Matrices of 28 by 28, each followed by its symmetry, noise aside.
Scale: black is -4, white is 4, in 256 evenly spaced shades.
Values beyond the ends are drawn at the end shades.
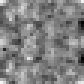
mirrored top to bottom.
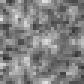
mirrored top to bottom.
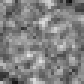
same after a half turn.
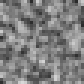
antisymmetric.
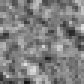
antisymmetric.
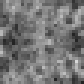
mirrored top to bottom.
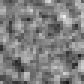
antisymmetric.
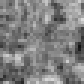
antisymmetric.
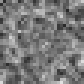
symmetric.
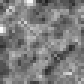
symmetric.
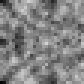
mirrored top to bottom.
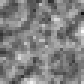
symmetric.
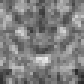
mirrored left to right.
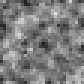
symmetric.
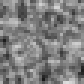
antisymmetric.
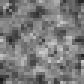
symmetric.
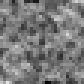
same after a half turn.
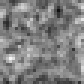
antisymmetric.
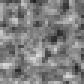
antisymmetric.
